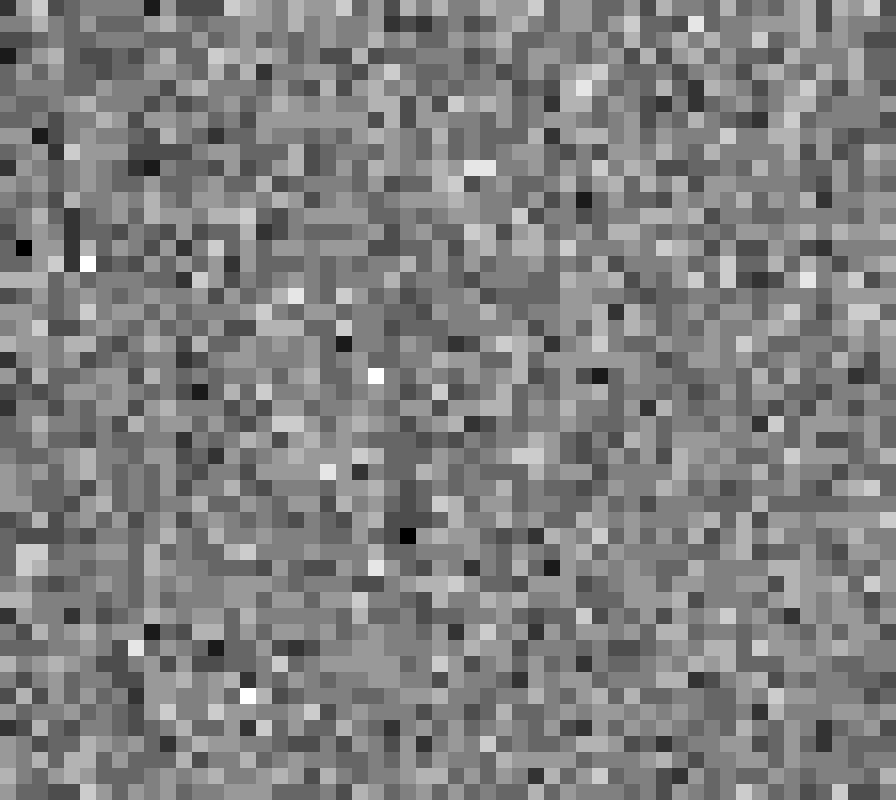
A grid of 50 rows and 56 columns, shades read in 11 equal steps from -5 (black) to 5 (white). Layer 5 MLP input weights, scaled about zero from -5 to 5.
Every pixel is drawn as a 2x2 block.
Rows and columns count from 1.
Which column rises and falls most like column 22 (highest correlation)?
19
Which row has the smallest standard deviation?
48
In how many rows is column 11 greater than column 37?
21
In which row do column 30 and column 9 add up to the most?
41
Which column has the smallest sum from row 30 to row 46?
26
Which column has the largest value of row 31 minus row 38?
55
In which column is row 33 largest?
56
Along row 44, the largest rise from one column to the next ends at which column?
16
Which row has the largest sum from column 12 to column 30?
49
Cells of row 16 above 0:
24
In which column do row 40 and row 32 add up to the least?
10
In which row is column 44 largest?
2
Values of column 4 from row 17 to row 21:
3 -1 -1 -1 -2
